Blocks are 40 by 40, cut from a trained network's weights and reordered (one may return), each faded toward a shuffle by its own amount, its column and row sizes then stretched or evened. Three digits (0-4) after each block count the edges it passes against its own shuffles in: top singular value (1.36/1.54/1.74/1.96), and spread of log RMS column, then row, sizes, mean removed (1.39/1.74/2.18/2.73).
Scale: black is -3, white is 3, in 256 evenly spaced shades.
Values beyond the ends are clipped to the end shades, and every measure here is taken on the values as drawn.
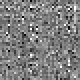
0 3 0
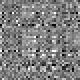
4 1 4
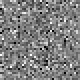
1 2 1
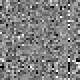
2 3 1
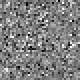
0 2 2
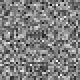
4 0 1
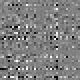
2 3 4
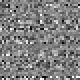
3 0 4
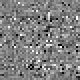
0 1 3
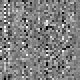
1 4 0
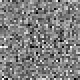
0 0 2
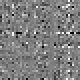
0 3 3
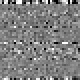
4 0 4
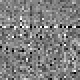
2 1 2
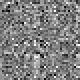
3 1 2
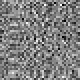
4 1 1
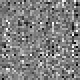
2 3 1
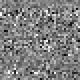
0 0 3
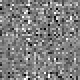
1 3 3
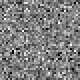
1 0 2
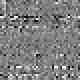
2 2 4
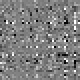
1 3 3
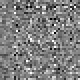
1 2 2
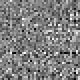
1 1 3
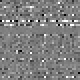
2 0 4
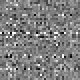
2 2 3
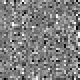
0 3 1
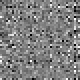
1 3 3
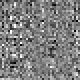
3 3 1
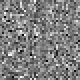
0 2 0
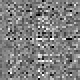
3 3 2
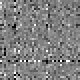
2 3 2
